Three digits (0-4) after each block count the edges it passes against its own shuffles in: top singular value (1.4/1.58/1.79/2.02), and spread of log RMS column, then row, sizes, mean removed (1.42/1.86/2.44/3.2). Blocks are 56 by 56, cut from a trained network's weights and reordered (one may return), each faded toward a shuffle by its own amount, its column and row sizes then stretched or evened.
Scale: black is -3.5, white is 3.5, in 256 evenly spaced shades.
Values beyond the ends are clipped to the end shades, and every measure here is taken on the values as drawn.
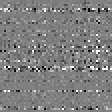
1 2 4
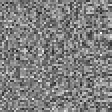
3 0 0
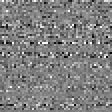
0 0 4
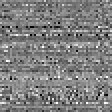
3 1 3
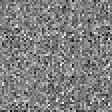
1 2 1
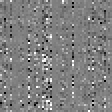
0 4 1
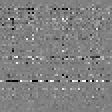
3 1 3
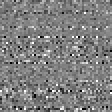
0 1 4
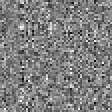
3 3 0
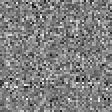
0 1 2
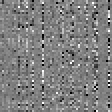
2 4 0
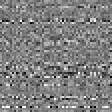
4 0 4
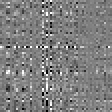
4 4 2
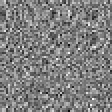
4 1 1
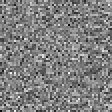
3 0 1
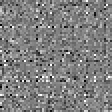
0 2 3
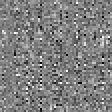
1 3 1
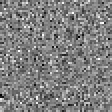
0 0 1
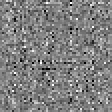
0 2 2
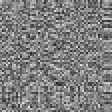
4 0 0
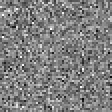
0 1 0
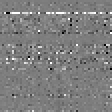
3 1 3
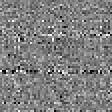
2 1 3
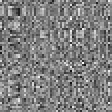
4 3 0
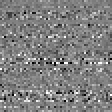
0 0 4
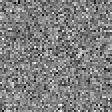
1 0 1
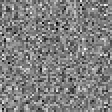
3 1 1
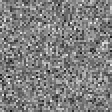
0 0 0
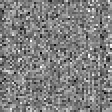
0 0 0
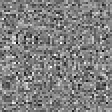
3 1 2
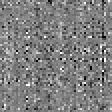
1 2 3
